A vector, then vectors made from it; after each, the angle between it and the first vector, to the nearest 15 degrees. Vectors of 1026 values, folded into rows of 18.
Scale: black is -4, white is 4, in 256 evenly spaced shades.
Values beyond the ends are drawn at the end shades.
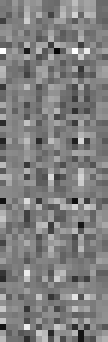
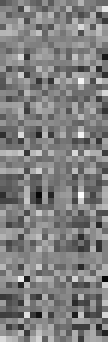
90 degrees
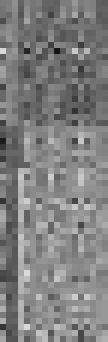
45 degrees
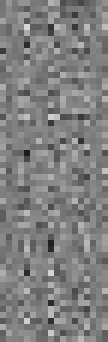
120 degrees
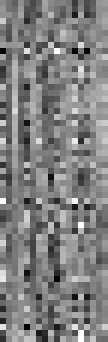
150 degrees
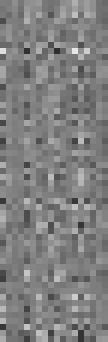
15 degrees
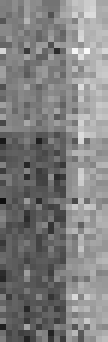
60 degrees
